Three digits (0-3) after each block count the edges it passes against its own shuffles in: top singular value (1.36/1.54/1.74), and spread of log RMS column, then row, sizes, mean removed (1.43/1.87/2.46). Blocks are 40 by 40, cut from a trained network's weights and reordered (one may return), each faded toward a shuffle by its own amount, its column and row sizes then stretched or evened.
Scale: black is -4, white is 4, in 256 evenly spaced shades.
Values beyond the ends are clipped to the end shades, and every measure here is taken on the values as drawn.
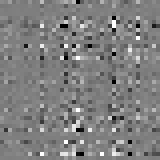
2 3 3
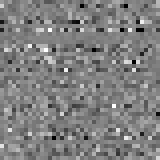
0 0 3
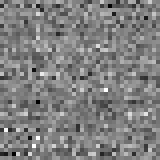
1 0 2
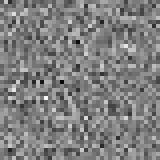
1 1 0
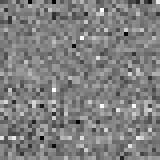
0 0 1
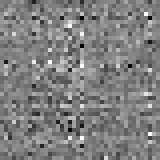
2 2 1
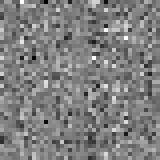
1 3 0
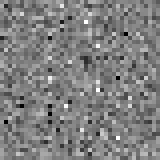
0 1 0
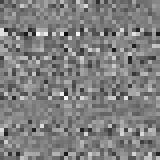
3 0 3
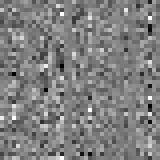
0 3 0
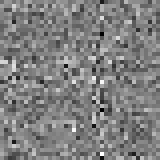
1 2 1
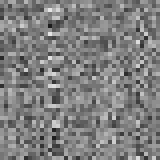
3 2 1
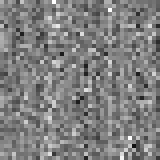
1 1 0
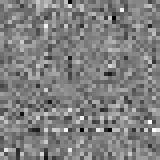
0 1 2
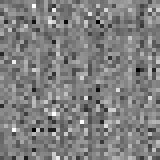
0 2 1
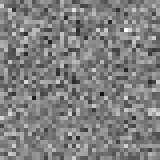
0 1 1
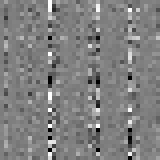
3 3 0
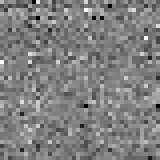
0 1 1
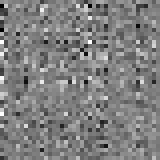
3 3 1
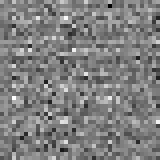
2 2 0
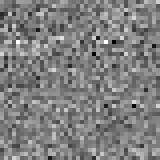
1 1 1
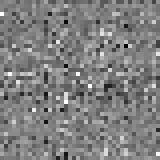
0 1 2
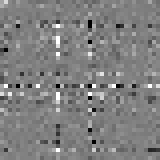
2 2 2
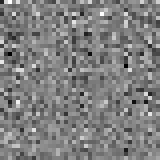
1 2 1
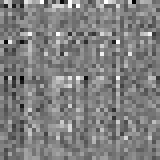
3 1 2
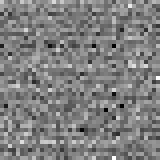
2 0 0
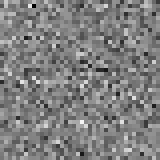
0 0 1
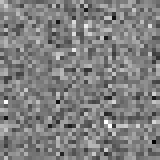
1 2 0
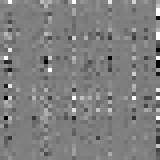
2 3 1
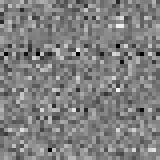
0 0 2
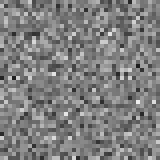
1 0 1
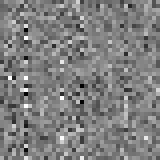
1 2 0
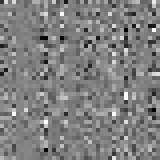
1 3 2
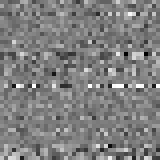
2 0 3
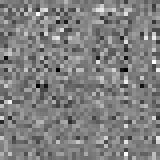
0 2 2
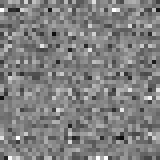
0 0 3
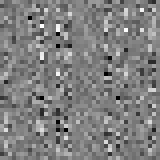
0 3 0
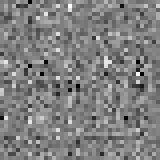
0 2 1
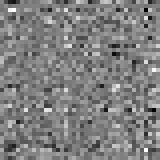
2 1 3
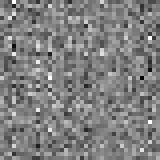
2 2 0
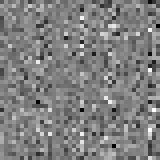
0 3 0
